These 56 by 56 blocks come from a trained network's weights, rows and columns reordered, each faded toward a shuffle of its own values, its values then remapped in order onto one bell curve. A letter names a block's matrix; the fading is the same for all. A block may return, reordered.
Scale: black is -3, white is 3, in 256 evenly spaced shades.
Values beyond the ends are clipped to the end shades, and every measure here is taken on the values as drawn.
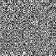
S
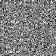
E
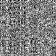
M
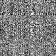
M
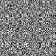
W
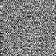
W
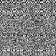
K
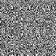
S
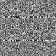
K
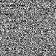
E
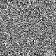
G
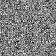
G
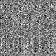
M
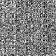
M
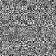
W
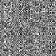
S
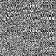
W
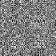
W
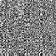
W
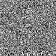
G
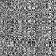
S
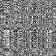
S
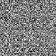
W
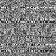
K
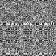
K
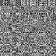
K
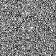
G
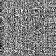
M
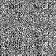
M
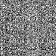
M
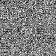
E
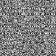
K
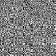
W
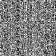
M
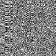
W
